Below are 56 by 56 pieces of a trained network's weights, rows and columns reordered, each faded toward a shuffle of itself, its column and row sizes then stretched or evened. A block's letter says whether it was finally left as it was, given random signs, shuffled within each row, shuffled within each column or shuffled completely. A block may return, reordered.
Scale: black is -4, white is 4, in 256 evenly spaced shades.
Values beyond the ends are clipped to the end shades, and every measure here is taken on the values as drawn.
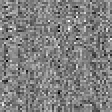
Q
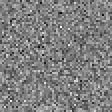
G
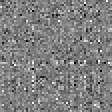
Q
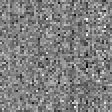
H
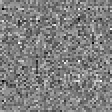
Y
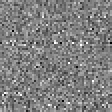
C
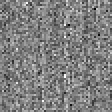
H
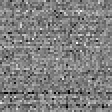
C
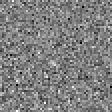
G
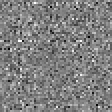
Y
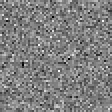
G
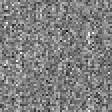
H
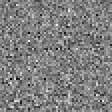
Y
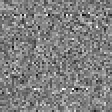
C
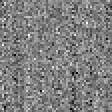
H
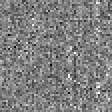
H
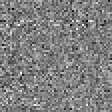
Y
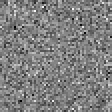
H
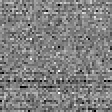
C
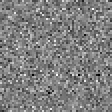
C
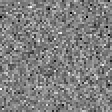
G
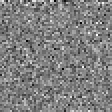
C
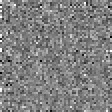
Y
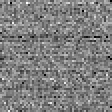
C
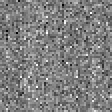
H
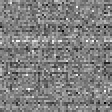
Q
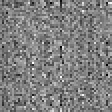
Q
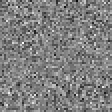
C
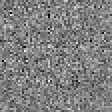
Y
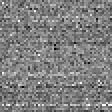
C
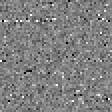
C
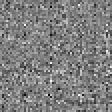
Y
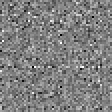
Y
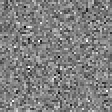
H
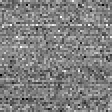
C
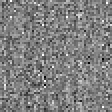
H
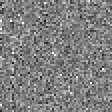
H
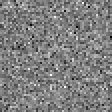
G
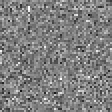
Y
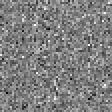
H
